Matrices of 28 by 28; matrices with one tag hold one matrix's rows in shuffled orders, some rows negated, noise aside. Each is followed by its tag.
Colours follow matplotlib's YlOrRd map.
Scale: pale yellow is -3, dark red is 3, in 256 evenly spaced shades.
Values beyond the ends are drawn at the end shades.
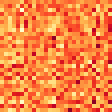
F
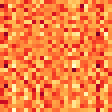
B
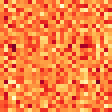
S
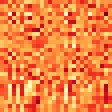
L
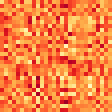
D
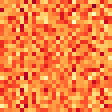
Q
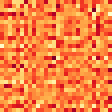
F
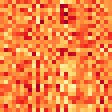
D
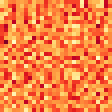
B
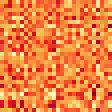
F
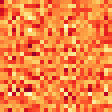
L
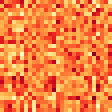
F
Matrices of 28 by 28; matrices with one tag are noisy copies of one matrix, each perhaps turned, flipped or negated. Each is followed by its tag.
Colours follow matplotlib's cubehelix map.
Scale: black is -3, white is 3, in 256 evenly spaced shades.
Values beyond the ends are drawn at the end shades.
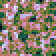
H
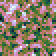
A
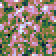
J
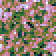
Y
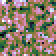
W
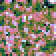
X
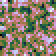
W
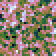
A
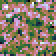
H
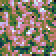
Y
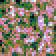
H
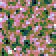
W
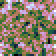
Y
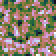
H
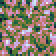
W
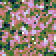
Y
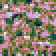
H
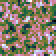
W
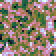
Y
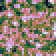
X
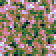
Y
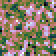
W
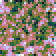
Y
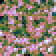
H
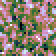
J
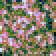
Y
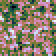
A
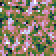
W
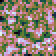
H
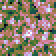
J
